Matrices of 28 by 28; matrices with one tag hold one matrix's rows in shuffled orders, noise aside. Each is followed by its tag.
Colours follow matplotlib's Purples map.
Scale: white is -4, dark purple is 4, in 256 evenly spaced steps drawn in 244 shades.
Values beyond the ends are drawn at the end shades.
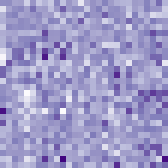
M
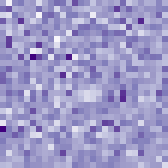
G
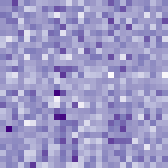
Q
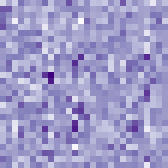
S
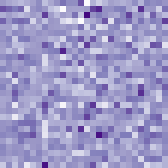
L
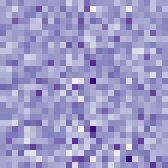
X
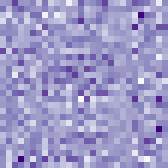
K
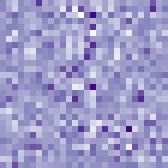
X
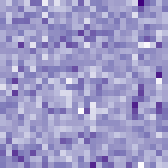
K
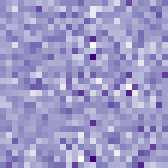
X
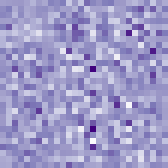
X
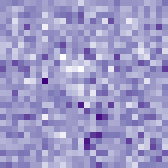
L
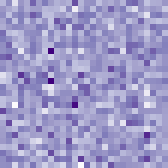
S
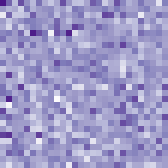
G
